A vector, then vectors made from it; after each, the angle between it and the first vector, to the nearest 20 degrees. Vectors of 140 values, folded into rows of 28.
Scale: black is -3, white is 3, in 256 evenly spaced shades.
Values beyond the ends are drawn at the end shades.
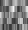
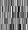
80 degrees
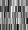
60 degrees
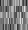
60 degrees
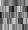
160 degrees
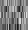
60 degrees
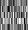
80 degrees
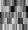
160 degrees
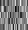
80 degrees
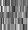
120 degrees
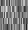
80 degrees
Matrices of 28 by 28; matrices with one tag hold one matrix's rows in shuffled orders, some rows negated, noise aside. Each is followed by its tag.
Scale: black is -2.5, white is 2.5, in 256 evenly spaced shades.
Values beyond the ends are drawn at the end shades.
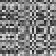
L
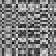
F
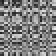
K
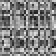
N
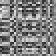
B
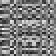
B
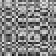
F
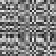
L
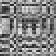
B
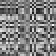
L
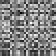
N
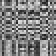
F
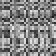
N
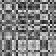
F
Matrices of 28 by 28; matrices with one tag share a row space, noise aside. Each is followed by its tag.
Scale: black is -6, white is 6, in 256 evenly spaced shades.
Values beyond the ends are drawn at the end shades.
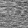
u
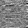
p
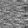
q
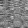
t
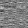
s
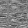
u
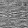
u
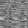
u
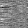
s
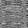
p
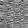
t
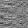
s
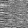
s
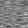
q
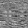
u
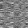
t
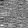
s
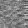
q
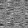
t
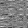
s
